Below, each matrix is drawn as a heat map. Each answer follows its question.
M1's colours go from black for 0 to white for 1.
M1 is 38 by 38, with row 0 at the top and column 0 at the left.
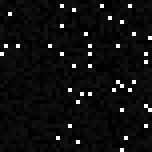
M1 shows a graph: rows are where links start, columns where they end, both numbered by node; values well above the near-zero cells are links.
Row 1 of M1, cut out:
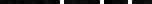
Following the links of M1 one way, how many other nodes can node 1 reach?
5
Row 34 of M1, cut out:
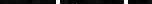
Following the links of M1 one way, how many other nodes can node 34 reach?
4
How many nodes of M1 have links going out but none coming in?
12
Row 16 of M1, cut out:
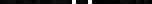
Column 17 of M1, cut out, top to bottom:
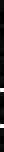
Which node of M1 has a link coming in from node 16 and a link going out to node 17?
node 22
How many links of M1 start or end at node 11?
5
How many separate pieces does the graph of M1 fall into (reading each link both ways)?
4
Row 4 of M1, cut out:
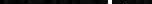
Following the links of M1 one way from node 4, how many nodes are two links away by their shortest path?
2
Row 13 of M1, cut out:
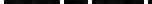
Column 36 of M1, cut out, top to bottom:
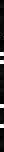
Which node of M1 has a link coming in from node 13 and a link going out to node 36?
node 15
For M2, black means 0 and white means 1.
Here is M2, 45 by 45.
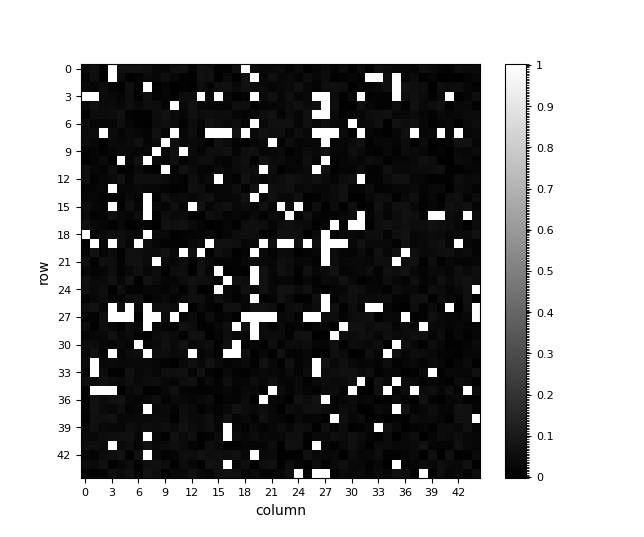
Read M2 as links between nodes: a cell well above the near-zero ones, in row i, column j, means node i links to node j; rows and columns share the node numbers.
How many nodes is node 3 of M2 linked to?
10
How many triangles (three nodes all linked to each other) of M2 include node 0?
0
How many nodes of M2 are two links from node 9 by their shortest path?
4
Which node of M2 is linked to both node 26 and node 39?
node 33
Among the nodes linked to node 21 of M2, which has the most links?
node 27
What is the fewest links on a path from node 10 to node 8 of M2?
2
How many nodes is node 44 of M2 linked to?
4
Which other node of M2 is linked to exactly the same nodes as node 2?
node 37
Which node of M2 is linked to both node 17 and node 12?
node 31
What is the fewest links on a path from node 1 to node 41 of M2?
2
